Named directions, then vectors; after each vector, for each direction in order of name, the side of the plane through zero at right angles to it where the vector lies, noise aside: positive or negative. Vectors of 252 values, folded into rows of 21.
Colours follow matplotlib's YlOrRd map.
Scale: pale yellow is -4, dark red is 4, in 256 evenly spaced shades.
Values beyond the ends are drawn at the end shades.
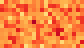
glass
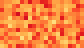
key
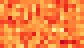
negative, negative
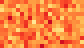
negative, negative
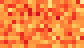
negative, negative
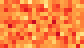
positive, negative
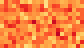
positive, negative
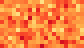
negative, negative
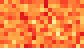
negative, positive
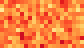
negative, negative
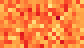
negative, negative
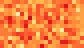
negative, negative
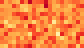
negative, positive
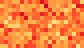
negative, positive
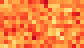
negative, positive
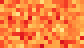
negative, negative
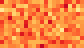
negative, negative
